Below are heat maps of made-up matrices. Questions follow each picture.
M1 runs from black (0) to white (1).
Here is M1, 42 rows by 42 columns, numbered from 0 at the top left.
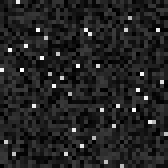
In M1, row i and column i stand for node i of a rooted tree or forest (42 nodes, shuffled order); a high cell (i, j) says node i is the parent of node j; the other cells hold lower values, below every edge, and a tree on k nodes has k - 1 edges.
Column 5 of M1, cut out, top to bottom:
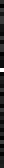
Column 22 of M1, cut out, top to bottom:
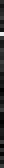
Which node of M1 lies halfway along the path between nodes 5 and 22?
23
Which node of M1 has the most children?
7
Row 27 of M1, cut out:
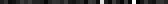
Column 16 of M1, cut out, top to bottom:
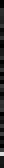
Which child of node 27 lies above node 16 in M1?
33
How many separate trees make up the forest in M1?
2
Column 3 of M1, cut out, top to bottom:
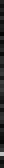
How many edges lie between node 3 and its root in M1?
5
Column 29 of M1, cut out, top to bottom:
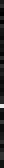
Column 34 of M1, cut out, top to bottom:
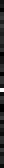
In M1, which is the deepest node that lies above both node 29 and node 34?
26
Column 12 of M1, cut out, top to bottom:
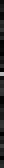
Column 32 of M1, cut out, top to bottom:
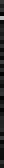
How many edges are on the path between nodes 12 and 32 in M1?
2
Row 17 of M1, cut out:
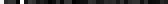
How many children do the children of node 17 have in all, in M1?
1
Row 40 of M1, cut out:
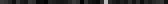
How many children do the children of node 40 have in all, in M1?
2
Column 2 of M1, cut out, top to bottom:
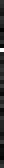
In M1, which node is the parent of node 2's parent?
18
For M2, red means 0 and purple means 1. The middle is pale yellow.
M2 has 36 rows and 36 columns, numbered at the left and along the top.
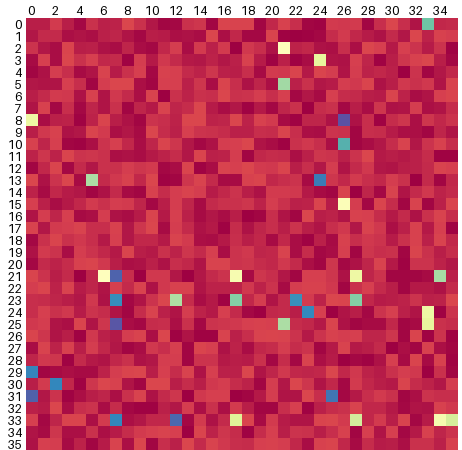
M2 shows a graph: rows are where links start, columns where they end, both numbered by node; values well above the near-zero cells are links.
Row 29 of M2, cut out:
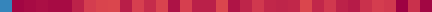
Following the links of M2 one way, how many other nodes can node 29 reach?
8
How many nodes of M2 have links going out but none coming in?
8
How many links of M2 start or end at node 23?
6
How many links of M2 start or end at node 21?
8
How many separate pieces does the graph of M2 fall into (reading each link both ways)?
12
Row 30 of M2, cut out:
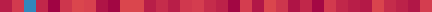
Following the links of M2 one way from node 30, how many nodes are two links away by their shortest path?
1
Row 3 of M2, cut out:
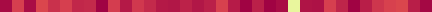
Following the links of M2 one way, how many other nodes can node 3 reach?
10
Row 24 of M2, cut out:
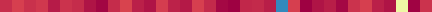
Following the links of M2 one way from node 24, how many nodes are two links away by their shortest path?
7
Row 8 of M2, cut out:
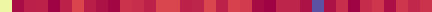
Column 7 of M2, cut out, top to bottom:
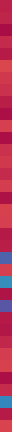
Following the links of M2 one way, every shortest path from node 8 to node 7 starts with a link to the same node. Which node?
node 0
